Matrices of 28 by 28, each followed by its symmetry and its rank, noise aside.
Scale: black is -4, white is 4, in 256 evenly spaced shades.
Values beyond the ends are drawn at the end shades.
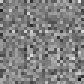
no symmetry, rank seven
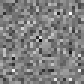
symmetric, rank seven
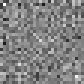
symmetric, rank five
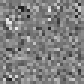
antisymmetric, rank six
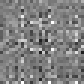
no symmetry, rank five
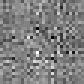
antisymmetric, rank six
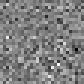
antisymmetric, rank six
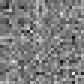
symmetric, rank seven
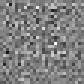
no symmetry, rank seven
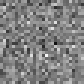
no symmetry, rank seven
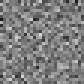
no symmetry, rank seven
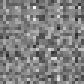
no symmetry, rank five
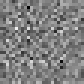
no symmetry, rank seven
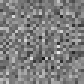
no symmetry, rank five
